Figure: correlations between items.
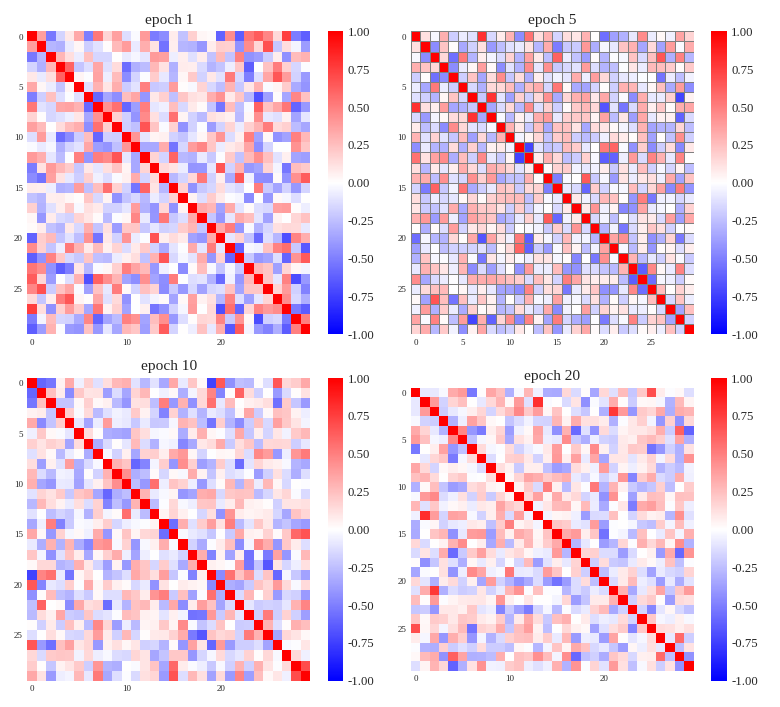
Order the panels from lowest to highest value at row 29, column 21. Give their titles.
epoch 1, epoch 10, epoch 5, epoch 20
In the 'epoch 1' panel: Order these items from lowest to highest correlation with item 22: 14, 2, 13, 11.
11, 13, 2, 14
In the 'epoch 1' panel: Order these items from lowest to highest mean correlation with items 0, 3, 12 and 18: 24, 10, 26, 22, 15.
10, 22, 15, 26, 24
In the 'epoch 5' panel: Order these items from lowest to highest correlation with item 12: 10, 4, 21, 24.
21, 4, 24, 10
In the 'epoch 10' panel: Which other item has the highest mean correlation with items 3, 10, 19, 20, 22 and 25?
23
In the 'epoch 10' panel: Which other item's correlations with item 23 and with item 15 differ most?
29
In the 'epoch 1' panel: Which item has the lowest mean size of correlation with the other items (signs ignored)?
16
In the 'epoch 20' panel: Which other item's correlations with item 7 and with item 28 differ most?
4
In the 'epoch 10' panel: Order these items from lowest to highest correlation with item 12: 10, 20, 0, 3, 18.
10, 0, 20, 3, 18
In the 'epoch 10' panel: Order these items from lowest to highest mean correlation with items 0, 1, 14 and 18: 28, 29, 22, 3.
3, 28, 29, 22
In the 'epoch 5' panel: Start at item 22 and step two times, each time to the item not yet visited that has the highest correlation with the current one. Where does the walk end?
11
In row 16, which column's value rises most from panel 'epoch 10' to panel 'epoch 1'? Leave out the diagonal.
6
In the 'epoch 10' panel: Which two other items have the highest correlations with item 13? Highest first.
10, 21
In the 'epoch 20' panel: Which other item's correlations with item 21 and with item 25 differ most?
0
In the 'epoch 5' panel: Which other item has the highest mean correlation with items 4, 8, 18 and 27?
6
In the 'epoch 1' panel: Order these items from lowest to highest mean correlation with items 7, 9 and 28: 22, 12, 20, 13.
20, 22, 13, 12
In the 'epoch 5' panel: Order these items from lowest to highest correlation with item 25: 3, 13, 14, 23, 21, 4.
21, 13, 4, 14, 3, 23
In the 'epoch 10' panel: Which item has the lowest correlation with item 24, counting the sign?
9
